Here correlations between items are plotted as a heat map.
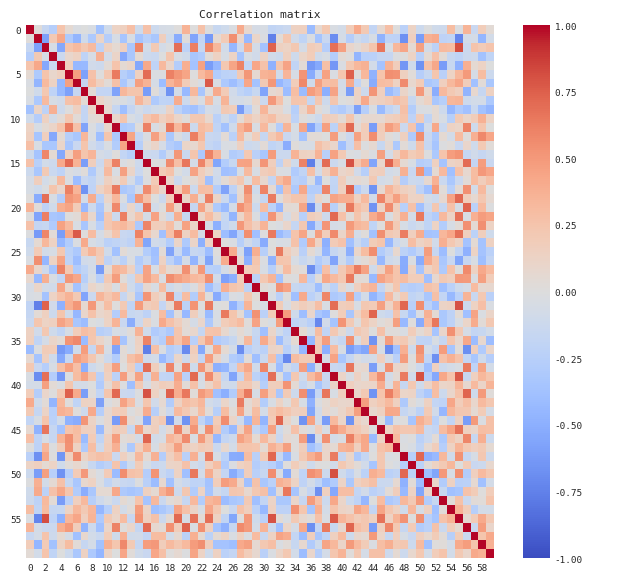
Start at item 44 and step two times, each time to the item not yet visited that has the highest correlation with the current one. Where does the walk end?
25
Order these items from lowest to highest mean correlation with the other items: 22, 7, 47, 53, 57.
7, 53, 57, 22, 47
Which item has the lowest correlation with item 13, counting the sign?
33
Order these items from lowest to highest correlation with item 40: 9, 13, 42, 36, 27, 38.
13, 9, 38, 36, 42, 27
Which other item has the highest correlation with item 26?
1
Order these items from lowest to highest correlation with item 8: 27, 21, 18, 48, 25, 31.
18, 27, 21, 48, 25, 31
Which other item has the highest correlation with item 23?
6
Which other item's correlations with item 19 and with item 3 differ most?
55
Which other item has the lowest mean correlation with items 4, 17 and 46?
36
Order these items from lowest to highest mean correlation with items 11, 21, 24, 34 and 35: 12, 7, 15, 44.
44, 12, 7, 15
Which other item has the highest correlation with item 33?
52
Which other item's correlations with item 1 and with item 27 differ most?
58
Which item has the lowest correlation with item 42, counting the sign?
9
